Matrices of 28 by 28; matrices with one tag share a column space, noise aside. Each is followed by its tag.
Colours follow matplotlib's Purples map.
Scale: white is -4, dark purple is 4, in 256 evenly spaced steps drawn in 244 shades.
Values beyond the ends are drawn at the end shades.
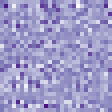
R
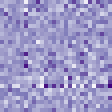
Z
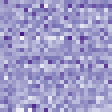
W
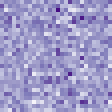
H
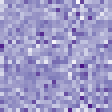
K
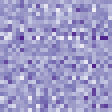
W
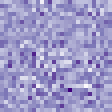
Z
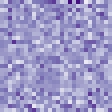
K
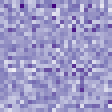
R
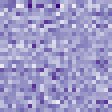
R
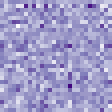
R
